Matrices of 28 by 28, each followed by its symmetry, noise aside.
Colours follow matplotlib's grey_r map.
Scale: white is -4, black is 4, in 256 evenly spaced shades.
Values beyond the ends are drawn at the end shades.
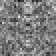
mirrored left to right.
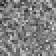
symmetric.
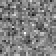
symmetric.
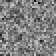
symmetric.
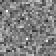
symmetric.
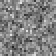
same after a half turn.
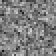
no symmetry.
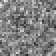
symmetric.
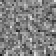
antisymmetric.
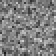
same after a half turn.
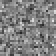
antisymmetric.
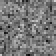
same after a half turn.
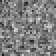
no symmetry.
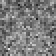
mirrored left to right.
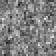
same after a half turn.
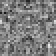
mirrored left to right.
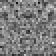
mirrored left to right.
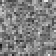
antisymmetric.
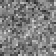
no symmetry.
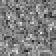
antisymmetric.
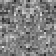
mirrored left to right.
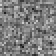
same after a half turn.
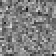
antisymmetric.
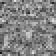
mirrored left to right.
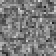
same after a half turn.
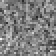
no symmetry.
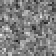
antisymmetric.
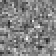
symmetric.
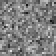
symmetric.
